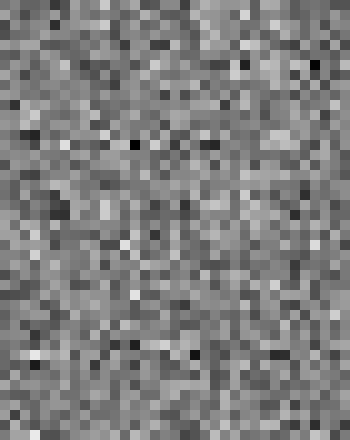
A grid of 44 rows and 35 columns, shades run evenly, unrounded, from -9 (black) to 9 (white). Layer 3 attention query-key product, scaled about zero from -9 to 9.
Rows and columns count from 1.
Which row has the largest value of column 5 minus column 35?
25
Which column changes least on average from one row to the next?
8
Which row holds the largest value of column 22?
21
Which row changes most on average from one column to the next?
15
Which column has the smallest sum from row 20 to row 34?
30
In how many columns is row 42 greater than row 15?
19
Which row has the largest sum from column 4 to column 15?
36
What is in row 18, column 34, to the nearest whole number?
-1
